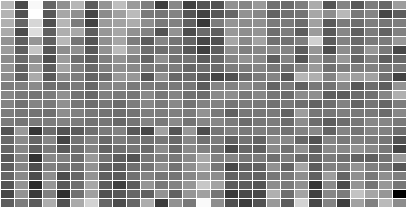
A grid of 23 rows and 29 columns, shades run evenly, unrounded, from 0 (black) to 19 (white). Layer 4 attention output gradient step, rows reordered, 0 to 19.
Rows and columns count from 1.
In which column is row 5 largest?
23
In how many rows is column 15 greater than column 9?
10
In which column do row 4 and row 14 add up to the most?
3
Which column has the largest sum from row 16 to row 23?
15
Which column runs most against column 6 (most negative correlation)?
12
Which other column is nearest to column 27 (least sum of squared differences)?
20
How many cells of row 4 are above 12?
5
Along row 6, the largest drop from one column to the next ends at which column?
4
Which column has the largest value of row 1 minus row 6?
29
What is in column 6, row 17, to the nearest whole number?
8
